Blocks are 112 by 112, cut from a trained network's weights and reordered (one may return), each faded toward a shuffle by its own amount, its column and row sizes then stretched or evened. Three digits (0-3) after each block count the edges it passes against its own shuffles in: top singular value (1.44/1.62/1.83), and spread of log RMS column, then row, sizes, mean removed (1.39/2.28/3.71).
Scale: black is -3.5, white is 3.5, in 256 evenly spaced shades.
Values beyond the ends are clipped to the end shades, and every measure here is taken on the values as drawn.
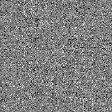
1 2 1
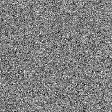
2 0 1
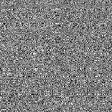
2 0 2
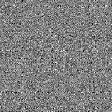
3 1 2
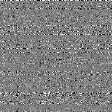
1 1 3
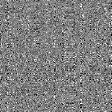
3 2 2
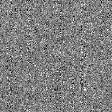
2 2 0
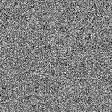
1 0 0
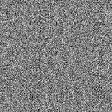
2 1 0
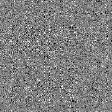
1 2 2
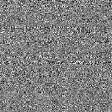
1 0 2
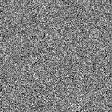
2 1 0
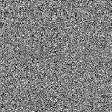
1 1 1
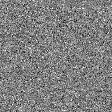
0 0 1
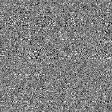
0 1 2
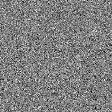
0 1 1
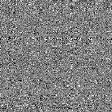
1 1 2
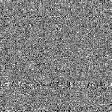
2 1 2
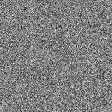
3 0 0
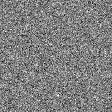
2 0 0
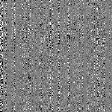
1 3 1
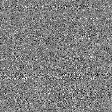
0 1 2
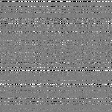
3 1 3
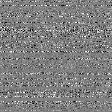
0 0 3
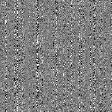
0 3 0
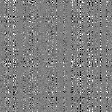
2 3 2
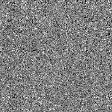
2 1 1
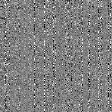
1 3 1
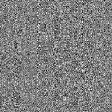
2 2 0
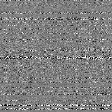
3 1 3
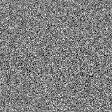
1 1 1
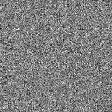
1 0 1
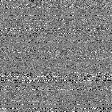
0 0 3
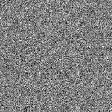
3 1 0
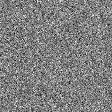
0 1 0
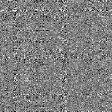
2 2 2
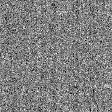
0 0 1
